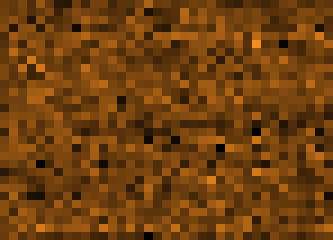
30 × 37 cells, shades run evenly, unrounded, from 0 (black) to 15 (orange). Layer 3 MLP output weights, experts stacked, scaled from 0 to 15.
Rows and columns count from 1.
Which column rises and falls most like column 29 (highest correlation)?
22
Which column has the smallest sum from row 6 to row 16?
34
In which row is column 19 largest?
13
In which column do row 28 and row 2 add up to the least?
17
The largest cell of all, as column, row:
29, 6
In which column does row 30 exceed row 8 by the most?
25
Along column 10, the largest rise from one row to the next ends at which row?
9
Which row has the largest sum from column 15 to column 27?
5
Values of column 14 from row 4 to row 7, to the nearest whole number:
7 8 7 5
